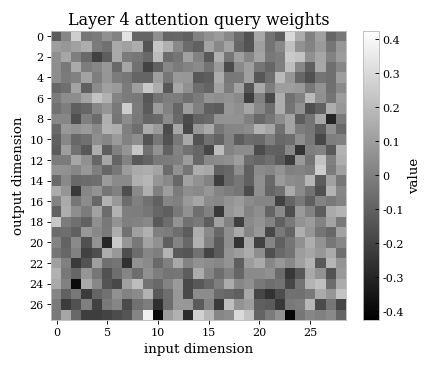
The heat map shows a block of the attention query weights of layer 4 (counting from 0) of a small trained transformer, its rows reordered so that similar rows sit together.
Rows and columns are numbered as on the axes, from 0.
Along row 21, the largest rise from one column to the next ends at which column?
5
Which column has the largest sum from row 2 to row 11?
23
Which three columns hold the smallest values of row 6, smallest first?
19, 21, 9
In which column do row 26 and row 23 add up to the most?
25
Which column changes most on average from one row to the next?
3
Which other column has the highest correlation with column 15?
14
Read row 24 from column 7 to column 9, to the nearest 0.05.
0.1 0.2 -0.05
